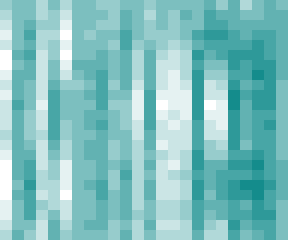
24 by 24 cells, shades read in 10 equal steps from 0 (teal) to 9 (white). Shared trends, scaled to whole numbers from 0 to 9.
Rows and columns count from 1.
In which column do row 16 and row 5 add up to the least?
22
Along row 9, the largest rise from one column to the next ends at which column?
18
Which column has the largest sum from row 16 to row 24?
1
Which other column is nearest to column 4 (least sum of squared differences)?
15
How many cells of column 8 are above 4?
1
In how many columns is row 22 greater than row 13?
8
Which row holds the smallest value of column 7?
7
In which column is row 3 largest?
6
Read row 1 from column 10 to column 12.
5 4 4
